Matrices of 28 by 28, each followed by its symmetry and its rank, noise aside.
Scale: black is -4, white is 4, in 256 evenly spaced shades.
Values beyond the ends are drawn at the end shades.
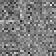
no symmetry, rank five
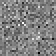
symmetric, rank seven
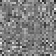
no symmetry, rank five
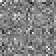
symmetric, rank five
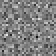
no symmetry, rank seven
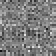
no symmetry, rank five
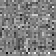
antisymmetric, rank six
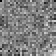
symmetric, rank five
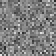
antisymmetric, rank six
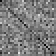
symmetric, rank five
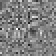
no symmetry, rank five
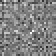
symmetric, rank seven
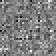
symmetric, rank seven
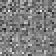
antisymmetric, rank six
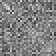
symmetric, rank six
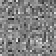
no symmetry, rank six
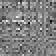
no symmetry, rank five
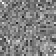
symmetric, rank seven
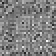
symmetric, rank five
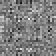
antisymmetric, rank six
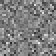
no symmetry, rank six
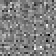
antisymmetric, rank six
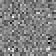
no symmetry, rank five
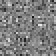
antisymmetric, rank six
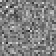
symmetric, rank seven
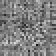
no symmetry, rank seven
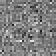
antisymmetric, rank six
